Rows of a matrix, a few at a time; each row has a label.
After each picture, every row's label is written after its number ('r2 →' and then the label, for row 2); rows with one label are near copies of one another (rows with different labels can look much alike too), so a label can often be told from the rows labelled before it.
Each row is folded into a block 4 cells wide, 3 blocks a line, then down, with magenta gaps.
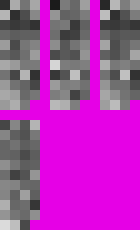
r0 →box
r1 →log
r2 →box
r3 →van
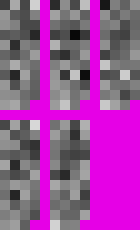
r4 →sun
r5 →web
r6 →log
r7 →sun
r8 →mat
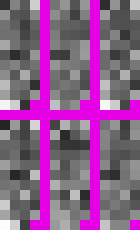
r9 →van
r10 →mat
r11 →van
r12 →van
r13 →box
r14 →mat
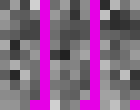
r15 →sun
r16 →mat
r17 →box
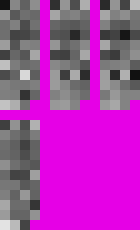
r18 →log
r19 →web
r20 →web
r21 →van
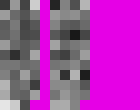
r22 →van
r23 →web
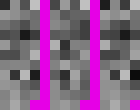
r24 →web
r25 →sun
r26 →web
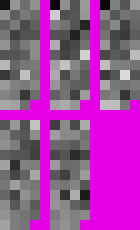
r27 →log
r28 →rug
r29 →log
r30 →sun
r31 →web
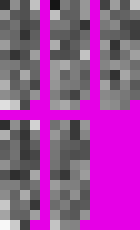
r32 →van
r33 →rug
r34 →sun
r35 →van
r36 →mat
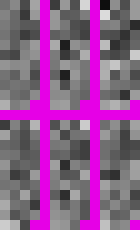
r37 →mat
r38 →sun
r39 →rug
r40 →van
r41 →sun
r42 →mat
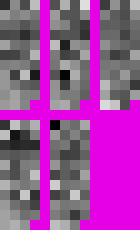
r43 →web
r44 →sun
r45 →van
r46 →box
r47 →log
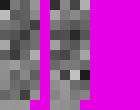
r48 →rug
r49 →web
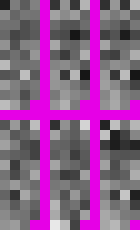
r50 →log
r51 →web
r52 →web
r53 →sun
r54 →van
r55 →box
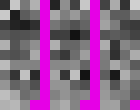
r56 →box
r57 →web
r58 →sun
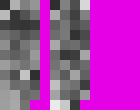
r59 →box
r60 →van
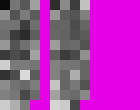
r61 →log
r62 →van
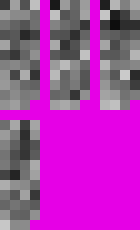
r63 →web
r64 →rug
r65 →box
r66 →mat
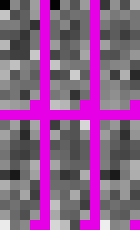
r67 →rug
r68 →log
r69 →web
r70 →mat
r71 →van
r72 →mat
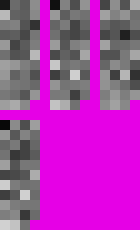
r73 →rug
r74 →log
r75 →web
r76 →log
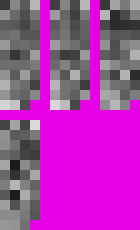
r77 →van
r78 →van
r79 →box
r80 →sun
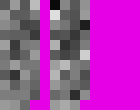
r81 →sun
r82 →rug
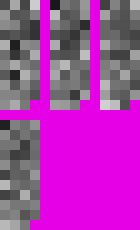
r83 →sun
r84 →rug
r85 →van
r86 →log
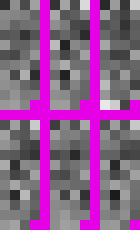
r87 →web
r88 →sun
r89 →van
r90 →sun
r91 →web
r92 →sun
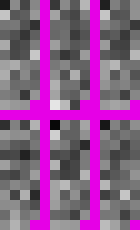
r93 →rug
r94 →van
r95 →rug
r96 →web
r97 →rug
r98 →log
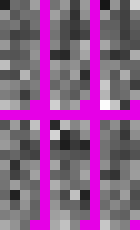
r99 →log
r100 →mat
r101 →van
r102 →sun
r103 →box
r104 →mat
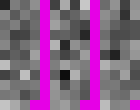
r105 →log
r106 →sun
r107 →mat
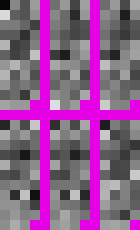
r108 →rug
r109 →mat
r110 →mat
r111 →web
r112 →web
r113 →rug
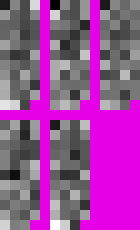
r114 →van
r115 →rug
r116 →log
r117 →mat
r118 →van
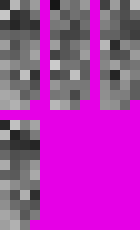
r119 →box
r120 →log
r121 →sun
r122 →box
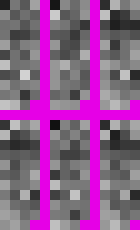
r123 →log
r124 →rug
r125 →box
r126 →box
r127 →log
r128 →box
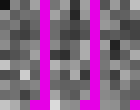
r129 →log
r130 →mat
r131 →sun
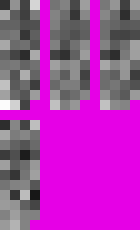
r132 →van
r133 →mat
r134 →mat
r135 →web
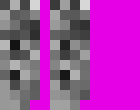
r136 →sun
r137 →sun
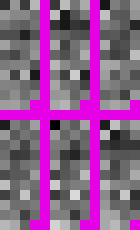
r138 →web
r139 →box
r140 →rug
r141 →log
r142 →log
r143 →box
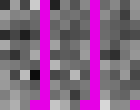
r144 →web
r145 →log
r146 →mat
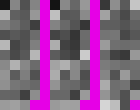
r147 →rug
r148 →rug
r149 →van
